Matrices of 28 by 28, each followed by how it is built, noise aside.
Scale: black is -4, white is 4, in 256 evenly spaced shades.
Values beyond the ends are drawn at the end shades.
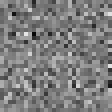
low rank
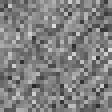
Hankel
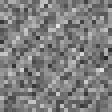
Hankel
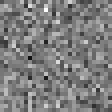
uneven columns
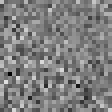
lower triangular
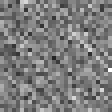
Toeplitz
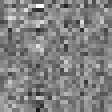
low rank
